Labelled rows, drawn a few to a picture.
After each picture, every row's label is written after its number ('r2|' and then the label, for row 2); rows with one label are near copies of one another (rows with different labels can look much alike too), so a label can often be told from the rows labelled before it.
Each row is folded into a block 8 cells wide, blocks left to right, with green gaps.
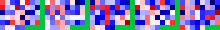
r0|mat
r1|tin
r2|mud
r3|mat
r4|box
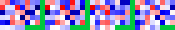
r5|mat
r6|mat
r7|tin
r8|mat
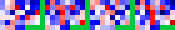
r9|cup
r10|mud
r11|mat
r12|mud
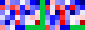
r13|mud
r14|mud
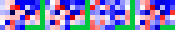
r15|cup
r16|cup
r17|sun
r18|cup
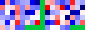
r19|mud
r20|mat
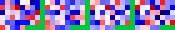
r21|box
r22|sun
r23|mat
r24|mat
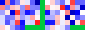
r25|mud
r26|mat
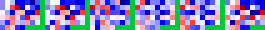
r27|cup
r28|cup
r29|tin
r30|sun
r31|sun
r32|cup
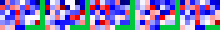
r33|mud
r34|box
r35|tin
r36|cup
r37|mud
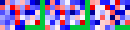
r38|mud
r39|mud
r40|mat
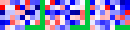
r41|mat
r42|sun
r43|box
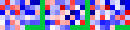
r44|tin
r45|mat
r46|box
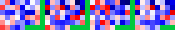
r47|sun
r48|box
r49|tin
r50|box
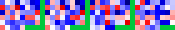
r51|box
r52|box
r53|mud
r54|sun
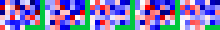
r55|box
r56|cup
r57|tin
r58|cup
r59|tin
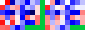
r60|sun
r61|sun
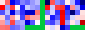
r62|sun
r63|mud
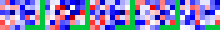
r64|sun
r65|cup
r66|sun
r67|mat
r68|mud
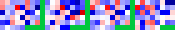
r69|mat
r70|cup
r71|mat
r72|tin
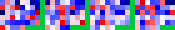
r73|box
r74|mud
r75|tin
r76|tin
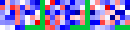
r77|mud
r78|sun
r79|mat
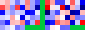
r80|mat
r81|mat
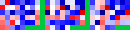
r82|sun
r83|box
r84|cup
